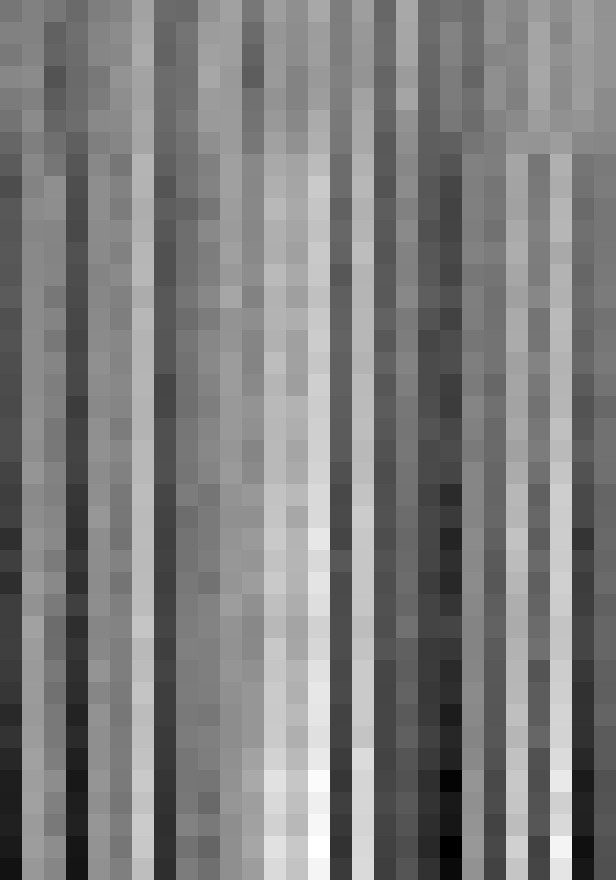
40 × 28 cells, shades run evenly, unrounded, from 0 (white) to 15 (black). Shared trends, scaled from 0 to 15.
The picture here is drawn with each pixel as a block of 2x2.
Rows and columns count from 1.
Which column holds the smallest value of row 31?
15
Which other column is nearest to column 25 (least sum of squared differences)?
19
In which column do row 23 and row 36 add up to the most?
21
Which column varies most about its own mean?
27
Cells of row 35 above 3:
24
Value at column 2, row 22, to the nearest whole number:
6
